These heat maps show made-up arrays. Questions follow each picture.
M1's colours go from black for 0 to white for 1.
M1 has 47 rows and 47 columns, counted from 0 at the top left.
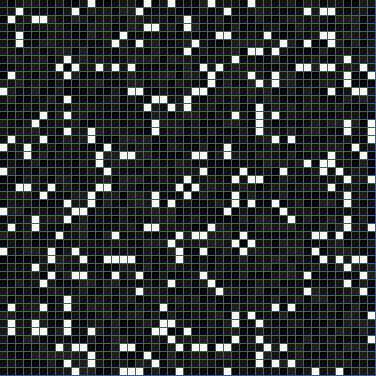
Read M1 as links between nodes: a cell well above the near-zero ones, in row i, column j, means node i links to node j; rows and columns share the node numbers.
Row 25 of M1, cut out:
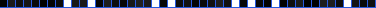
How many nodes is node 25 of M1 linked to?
8
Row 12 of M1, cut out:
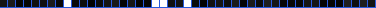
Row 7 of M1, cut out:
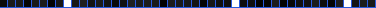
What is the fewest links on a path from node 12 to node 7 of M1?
2
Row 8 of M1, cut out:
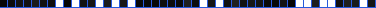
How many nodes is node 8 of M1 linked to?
12
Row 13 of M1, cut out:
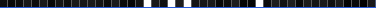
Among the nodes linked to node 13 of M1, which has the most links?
node 32
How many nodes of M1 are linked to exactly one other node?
1
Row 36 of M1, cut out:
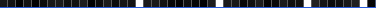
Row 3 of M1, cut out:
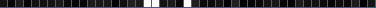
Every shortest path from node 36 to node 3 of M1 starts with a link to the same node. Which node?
node 45
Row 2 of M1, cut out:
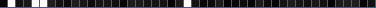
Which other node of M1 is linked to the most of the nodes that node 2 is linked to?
node 41
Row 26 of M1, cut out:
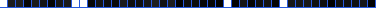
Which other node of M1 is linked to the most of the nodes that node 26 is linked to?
node 43
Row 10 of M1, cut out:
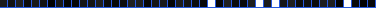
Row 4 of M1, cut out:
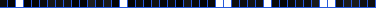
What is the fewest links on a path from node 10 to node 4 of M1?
3
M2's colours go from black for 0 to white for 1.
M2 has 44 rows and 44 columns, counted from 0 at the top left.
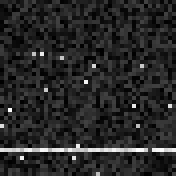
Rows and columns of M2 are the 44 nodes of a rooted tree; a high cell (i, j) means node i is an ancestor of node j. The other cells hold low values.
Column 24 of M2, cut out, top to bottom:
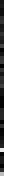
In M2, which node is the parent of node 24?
43
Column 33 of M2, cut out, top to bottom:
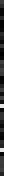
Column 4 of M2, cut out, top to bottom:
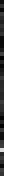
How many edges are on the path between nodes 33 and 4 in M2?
3
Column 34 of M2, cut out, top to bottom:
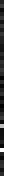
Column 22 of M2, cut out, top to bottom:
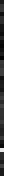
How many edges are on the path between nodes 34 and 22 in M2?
3
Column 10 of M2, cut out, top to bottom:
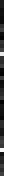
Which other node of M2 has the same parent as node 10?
8
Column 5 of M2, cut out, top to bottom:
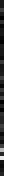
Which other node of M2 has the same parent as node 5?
18
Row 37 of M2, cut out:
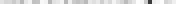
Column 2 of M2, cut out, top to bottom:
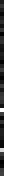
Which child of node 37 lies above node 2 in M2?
27
